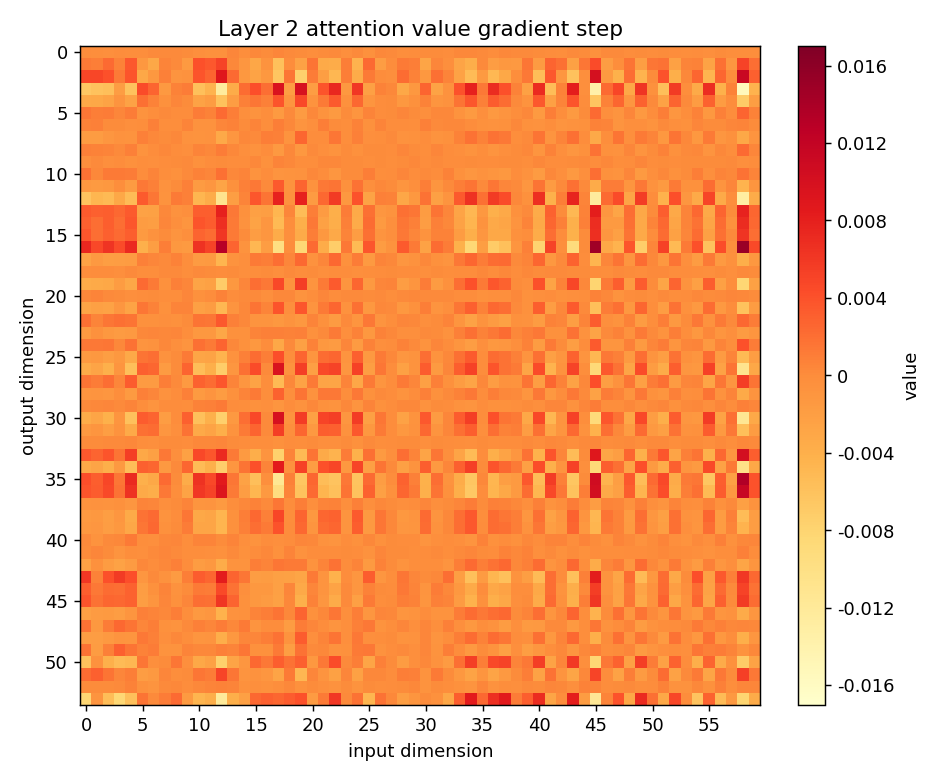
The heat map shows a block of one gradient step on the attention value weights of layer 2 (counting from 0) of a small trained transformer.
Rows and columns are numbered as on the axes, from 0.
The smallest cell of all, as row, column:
3, 58
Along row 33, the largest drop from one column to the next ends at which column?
46
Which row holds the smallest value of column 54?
53
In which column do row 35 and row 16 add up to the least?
17
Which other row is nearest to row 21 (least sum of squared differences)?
4
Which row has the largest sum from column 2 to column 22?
43
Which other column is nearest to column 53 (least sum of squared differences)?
23
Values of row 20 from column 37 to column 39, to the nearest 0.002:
0 0 0
